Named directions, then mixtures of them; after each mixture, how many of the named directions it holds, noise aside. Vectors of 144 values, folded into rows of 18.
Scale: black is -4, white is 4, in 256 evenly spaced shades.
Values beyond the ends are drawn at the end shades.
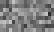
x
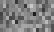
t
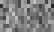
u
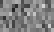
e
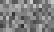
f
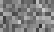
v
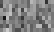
three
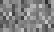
four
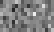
two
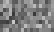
four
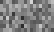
one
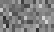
three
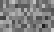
four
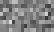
one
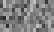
three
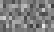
three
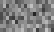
one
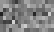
two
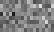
four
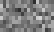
four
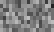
two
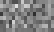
three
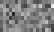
four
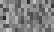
one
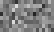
four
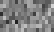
three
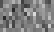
one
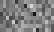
one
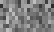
one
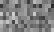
four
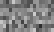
three
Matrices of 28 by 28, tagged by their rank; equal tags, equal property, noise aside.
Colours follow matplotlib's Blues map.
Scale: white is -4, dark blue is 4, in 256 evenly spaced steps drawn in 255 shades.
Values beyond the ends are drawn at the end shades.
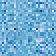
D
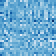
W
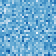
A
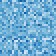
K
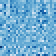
W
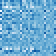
D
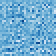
K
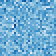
A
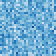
A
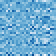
W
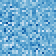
K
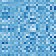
D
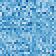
A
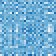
D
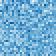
A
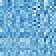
W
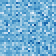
A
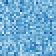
A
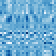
D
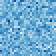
A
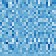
D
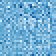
K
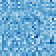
K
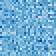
A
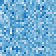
A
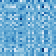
D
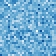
A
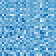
W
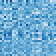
W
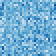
A
